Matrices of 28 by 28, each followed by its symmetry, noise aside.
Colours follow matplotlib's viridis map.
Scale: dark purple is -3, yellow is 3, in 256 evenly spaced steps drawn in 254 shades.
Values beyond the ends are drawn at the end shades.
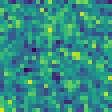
antisymmetric.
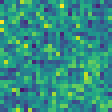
symmetric.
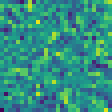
antisymmetric.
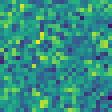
symmetric.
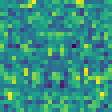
mirrored left to right.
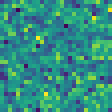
symmetric.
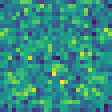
mirrored left to right.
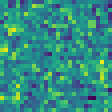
no symmetry.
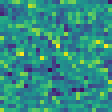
no symmetry.
